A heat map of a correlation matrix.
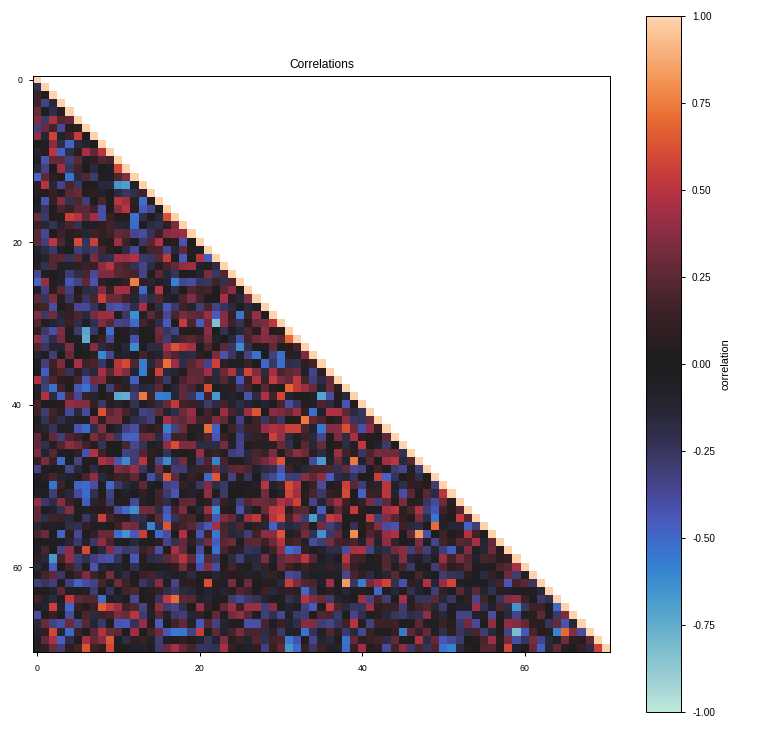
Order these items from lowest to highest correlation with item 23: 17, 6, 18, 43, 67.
67, 43, 6, 17, 18
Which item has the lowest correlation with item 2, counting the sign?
59
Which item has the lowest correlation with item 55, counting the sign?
14
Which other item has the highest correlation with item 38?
62
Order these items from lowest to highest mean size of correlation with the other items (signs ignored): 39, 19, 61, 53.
61, 19, 53, 39
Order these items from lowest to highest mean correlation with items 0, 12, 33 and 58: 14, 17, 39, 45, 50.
50, 14, 39, 45, 17
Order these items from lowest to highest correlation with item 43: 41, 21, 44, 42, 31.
42, 44, 41, 31, 21
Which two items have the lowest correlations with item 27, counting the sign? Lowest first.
34, 67
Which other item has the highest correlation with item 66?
12
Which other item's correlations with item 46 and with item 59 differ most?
68
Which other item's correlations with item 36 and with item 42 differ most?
49
